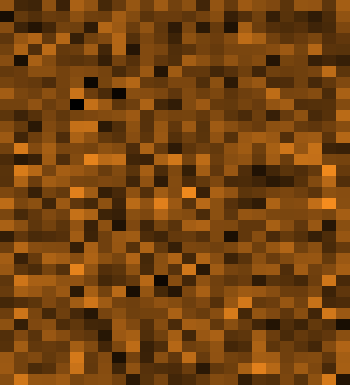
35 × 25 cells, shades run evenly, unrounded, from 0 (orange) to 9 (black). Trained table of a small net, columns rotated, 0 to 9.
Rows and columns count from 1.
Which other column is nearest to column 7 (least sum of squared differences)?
4
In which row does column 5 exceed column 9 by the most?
15
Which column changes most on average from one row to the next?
2
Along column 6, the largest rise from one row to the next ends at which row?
10
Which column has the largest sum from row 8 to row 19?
19
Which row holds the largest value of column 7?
8
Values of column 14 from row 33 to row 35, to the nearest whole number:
2 5 6
